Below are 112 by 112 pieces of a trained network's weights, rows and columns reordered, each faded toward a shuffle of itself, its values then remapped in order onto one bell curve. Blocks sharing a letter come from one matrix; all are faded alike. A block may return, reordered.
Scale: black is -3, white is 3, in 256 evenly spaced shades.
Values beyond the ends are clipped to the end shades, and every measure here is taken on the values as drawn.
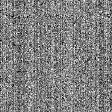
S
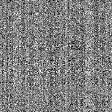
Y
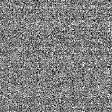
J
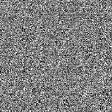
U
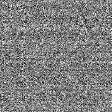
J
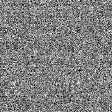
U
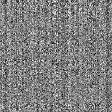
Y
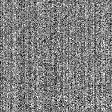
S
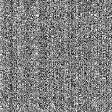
Y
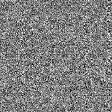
U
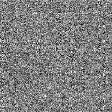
U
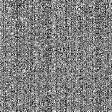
Y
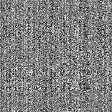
Y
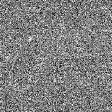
U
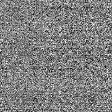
J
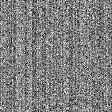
S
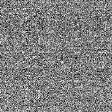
J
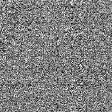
U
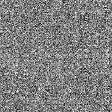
U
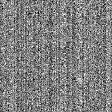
S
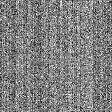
S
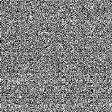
J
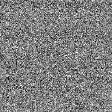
U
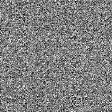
U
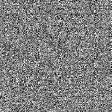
U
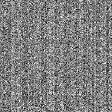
Y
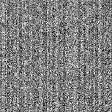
S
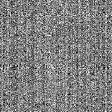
Y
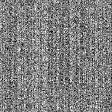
S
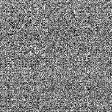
J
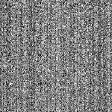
S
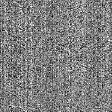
Y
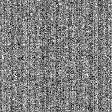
S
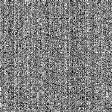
Y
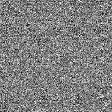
U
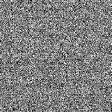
U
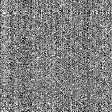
Y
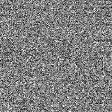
U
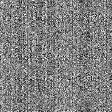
Y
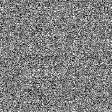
U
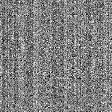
S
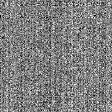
Y
